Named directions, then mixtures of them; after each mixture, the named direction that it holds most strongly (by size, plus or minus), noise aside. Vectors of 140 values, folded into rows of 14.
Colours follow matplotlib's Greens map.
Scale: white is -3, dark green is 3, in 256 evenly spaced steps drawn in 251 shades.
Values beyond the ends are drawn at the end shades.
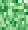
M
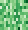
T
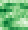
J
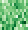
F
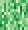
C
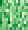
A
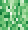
T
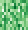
C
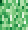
A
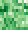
M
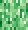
A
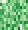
T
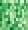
A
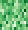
F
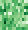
M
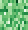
M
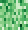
T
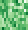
M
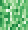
A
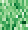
F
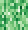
C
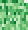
M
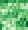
J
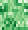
M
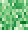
F
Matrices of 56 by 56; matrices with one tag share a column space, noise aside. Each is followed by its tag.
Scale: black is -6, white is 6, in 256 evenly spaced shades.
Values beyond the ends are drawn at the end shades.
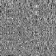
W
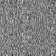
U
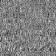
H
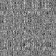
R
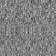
W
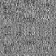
W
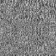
W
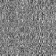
U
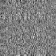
U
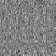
U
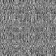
U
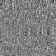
W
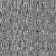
R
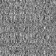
U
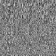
W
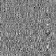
H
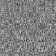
H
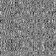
R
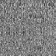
W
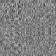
W
